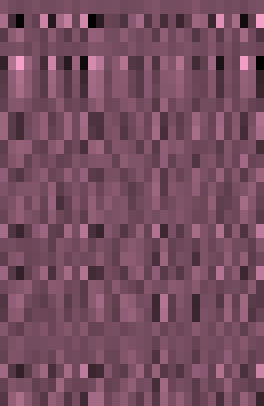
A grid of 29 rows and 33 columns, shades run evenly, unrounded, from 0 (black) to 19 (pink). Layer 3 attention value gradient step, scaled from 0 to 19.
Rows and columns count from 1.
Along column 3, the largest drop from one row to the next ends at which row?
2
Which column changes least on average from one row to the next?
24
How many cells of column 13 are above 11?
10
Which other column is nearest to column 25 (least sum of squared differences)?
20
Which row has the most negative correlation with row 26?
14
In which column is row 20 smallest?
3
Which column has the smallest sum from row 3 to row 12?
33
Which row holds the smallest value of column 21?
17
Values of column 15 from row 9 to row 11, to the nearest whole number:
9 10 10
